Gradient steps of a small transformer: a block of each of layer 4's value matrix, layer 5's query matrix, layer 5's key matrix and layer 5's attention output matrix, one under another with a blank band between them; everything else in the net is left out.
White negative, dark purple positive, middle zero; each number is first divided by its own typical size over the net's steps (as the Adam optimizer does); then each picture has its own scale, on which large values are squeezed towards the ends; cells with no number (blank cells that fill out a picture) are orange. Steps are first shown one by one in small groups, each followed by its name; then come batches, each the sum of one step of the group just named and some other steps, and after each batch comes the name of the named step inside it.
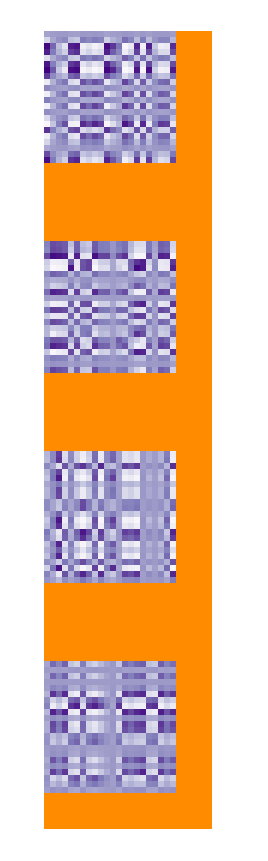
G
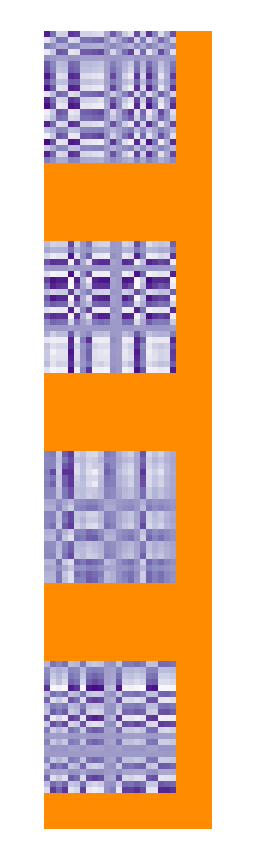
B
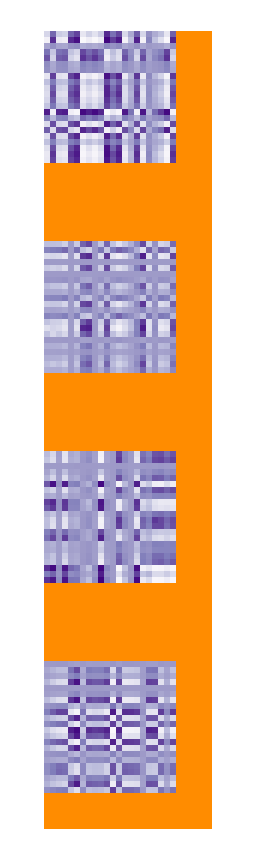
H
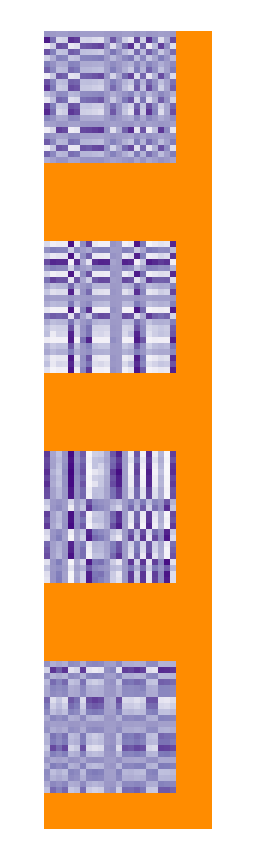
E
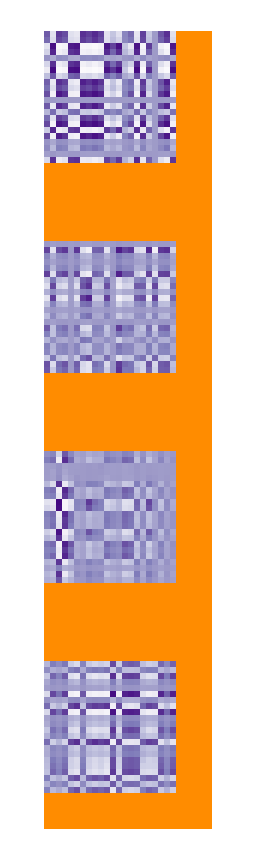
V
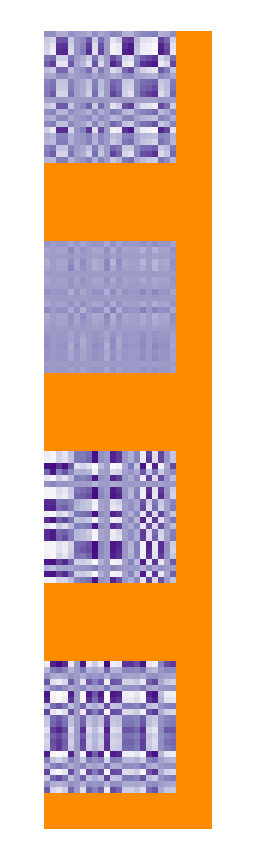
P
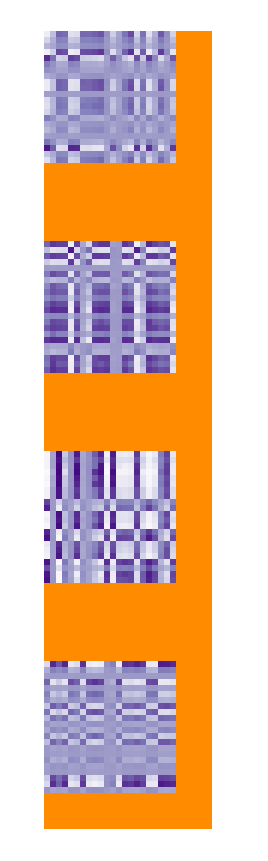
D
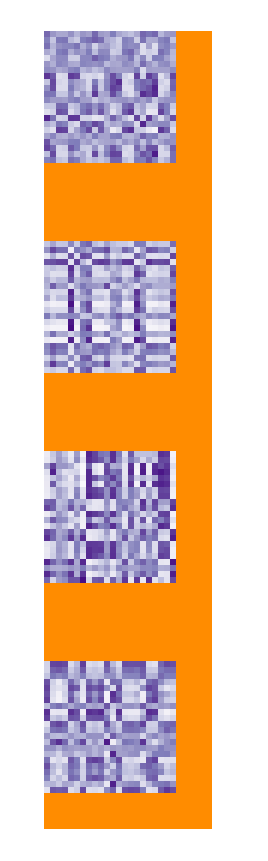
P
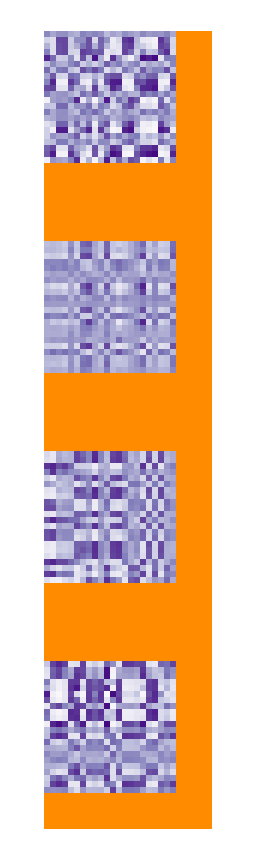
P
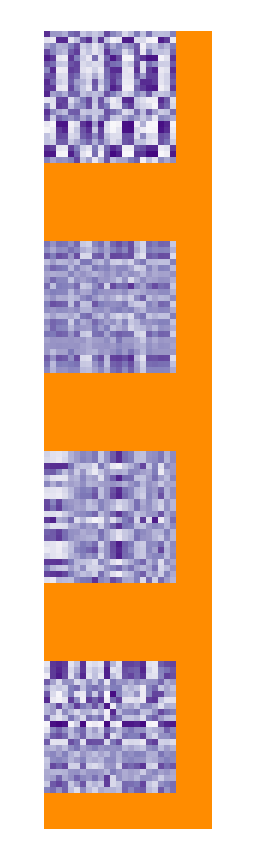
P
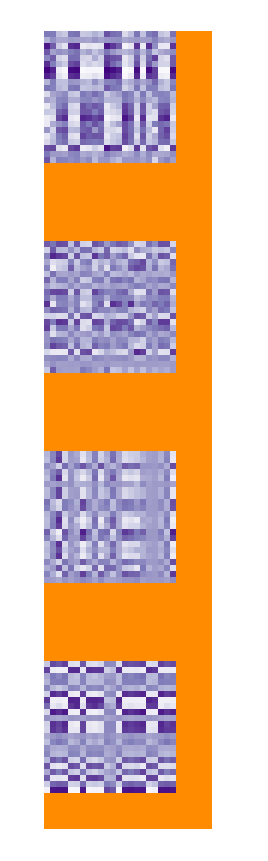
G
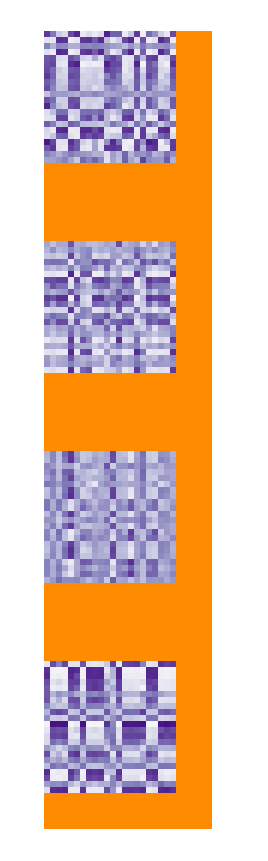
B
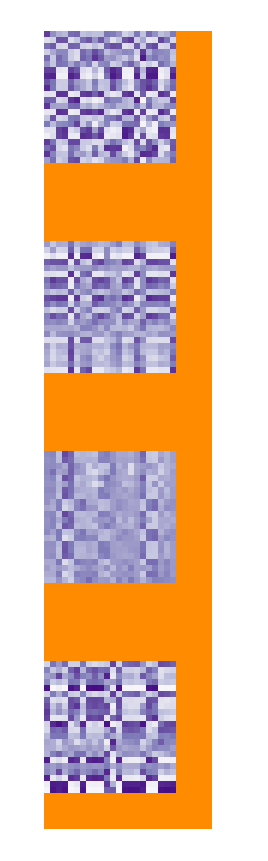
B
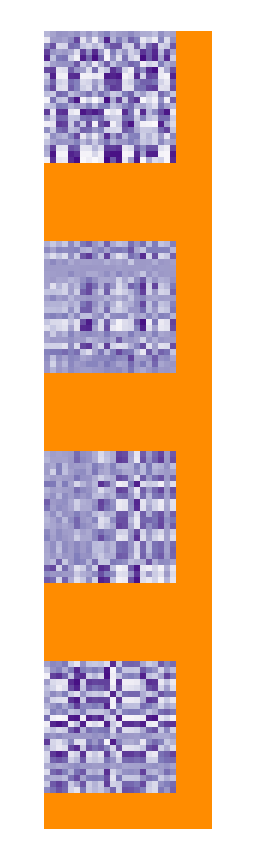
H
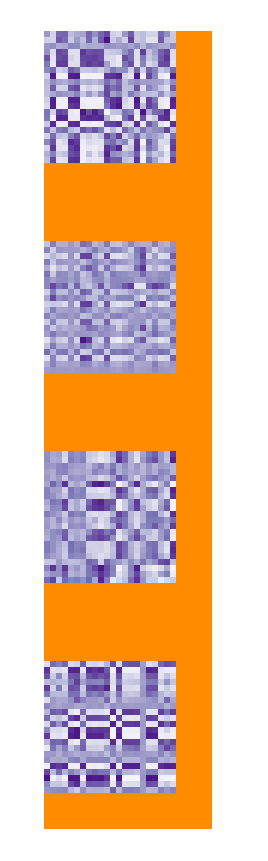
H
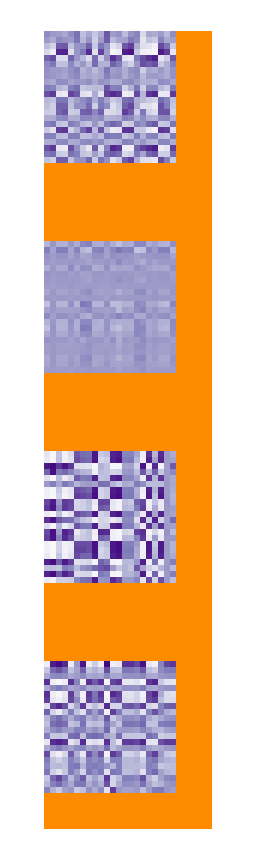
P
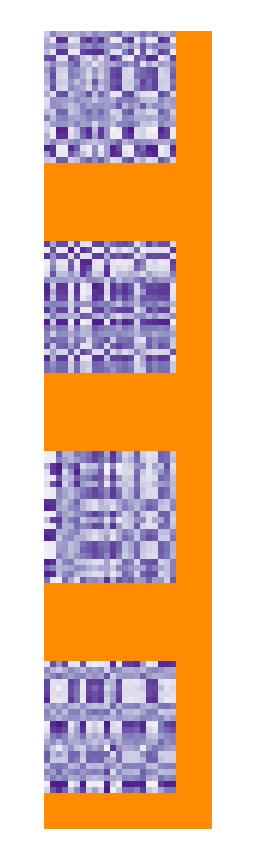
D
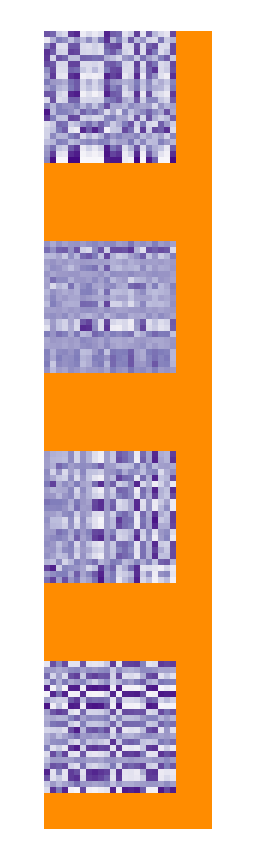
H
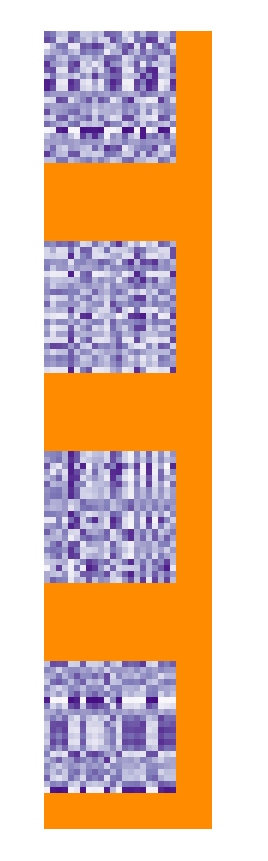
E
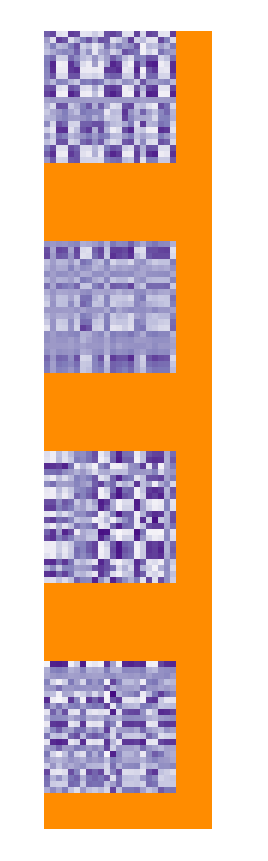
P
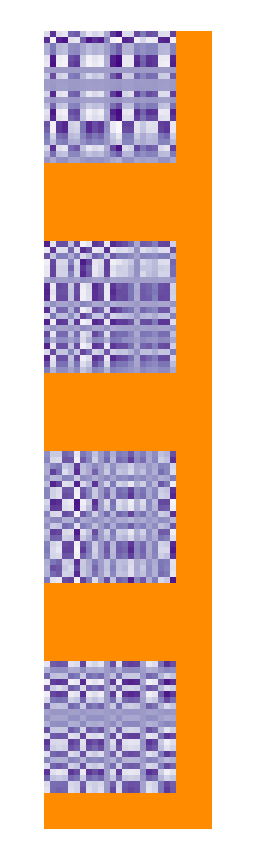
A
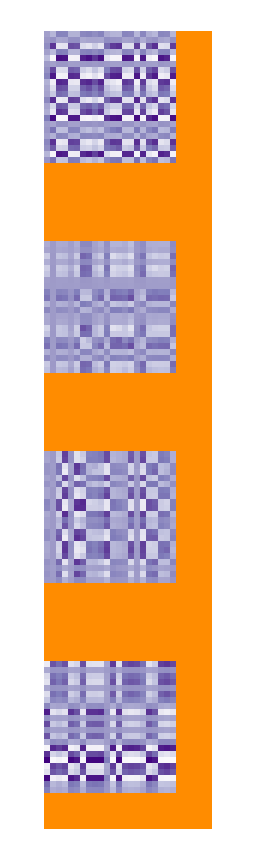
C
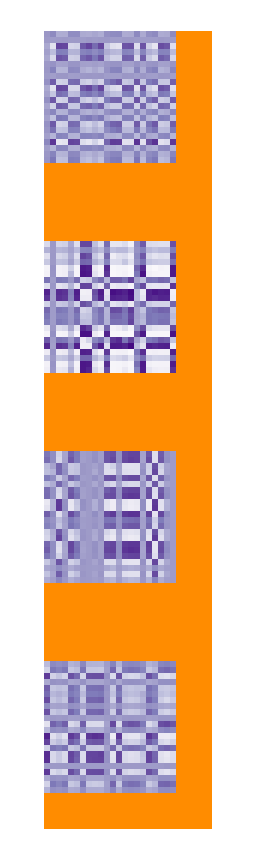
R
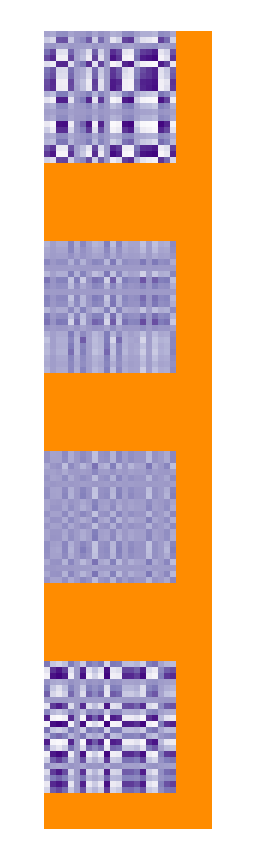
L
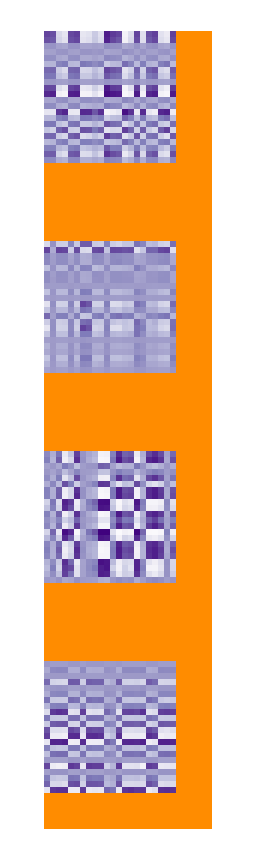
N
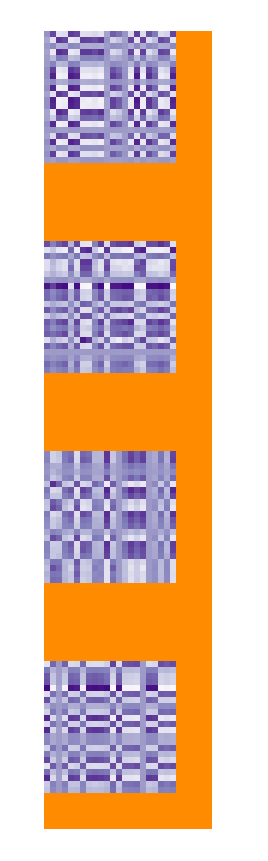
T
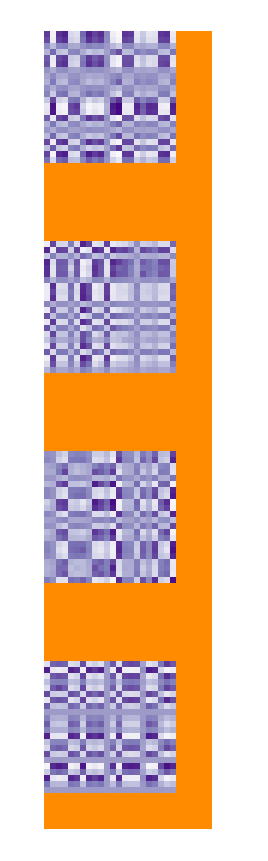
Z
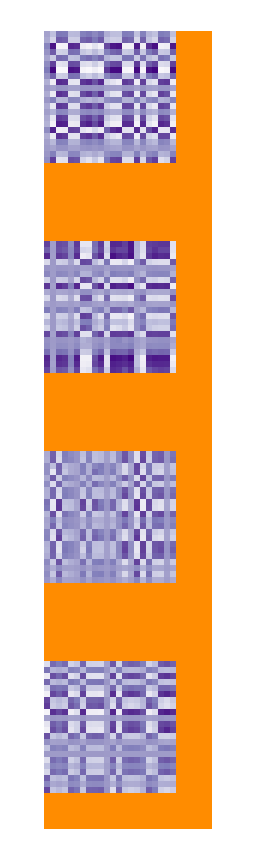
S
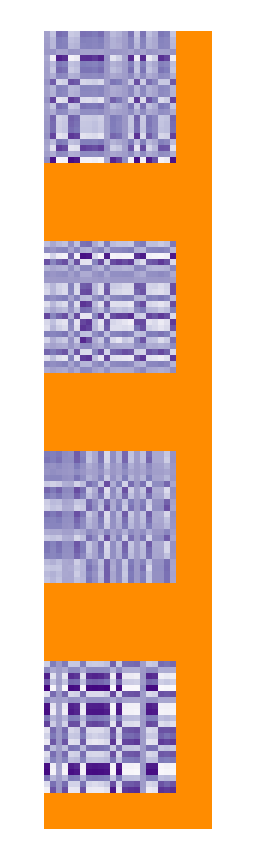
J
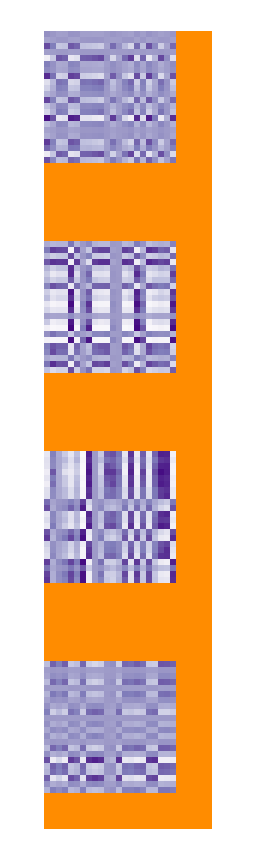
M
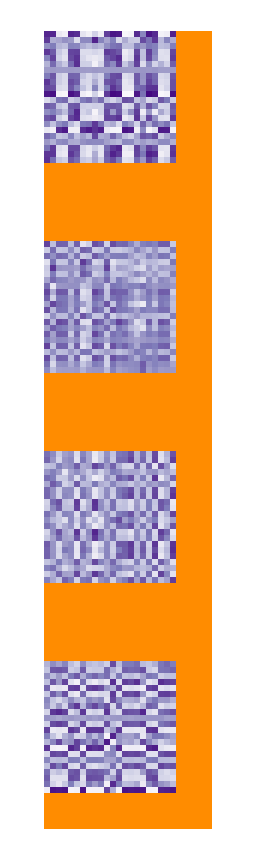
A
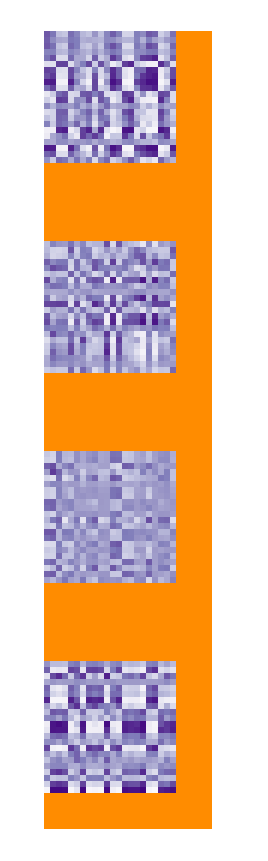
L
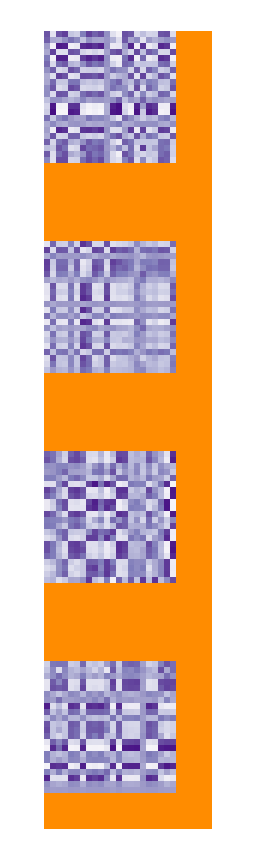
Z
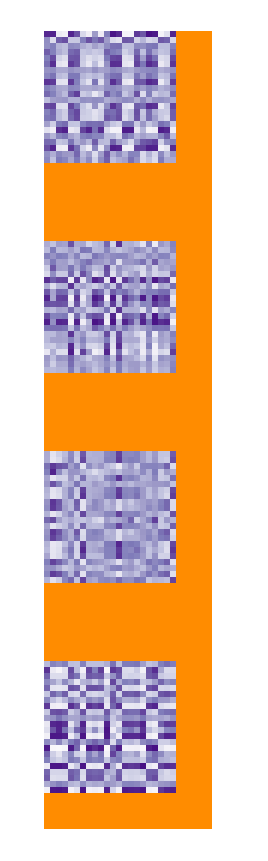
A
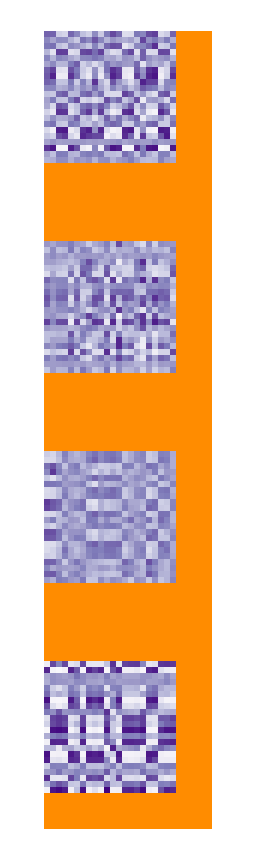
C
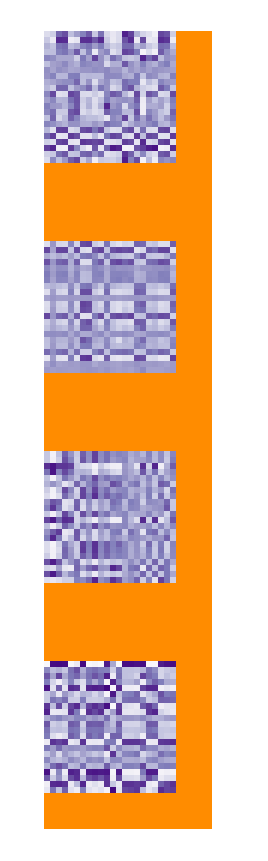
J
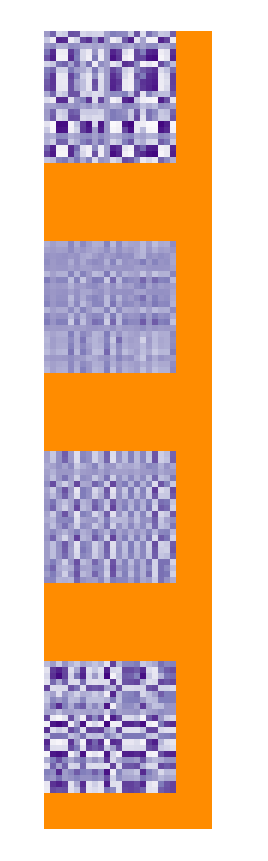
L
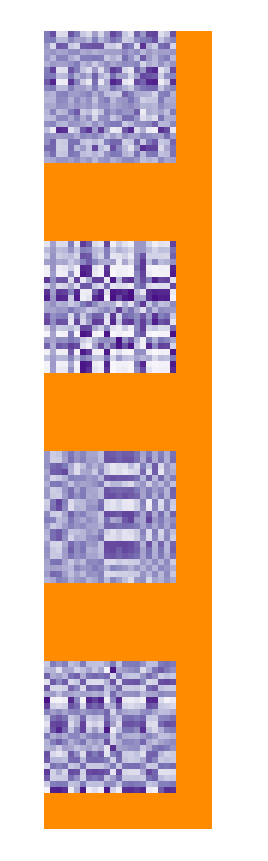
R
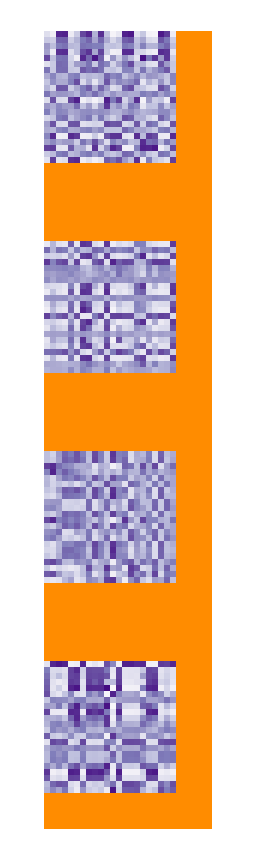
J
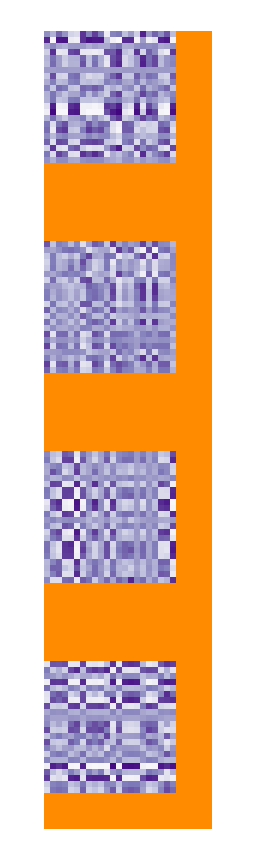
A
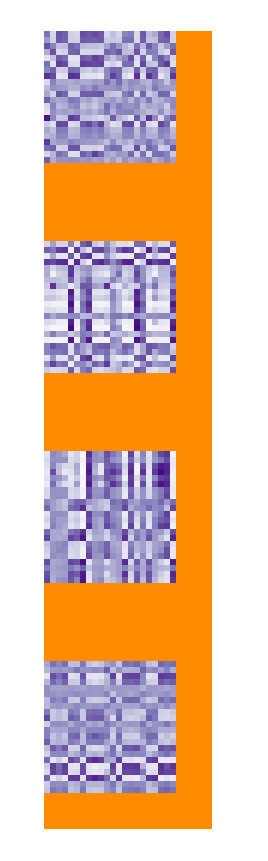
M
